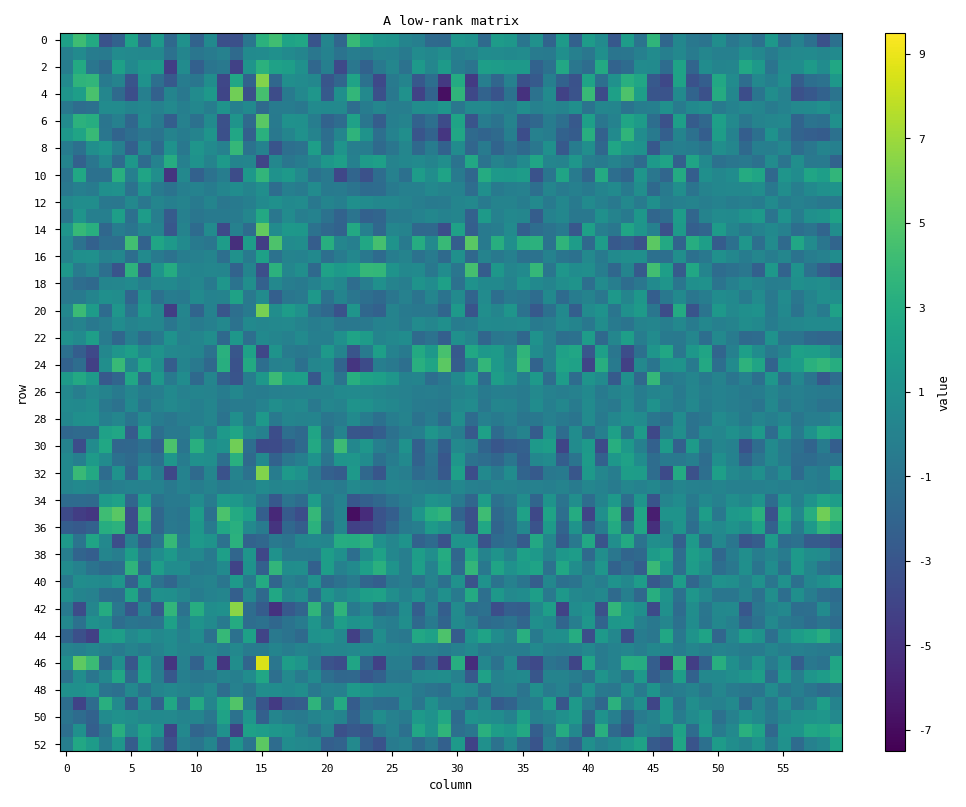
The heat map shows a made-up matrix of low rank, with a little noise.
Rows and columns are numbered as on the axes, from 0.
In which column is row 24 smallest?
22
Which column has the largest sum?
15
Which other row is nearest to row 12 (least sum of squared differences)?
27
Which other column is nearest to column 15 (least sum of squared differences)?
1
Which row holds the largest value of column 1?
46
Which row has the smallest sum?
4
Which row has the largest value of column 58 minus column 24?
35
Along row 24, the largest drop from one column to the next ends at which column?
30
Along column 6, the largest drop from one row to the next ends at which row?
37
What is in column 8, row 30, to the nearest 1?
5
